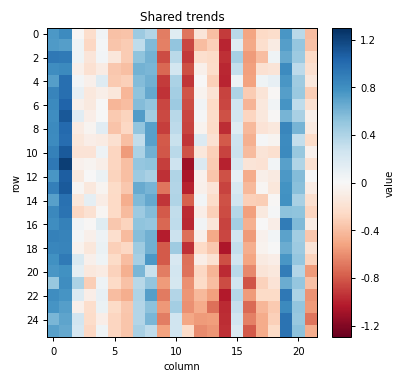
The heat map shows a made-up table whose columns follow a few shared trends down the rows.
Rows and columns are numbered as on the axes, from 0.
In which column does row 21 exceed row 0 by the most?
2
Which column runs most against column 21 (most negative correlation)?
11
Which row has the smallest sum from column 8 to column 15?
12
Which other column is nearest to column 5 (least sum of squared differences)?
6
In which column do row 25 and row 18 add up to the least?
14
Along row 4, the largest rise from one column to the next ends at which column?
10
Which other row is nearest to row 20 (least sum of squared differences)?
0
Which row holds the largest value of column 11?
25
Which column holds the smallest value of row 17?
9
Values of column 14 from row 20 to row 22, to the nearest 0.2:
-1 -0.8 -1
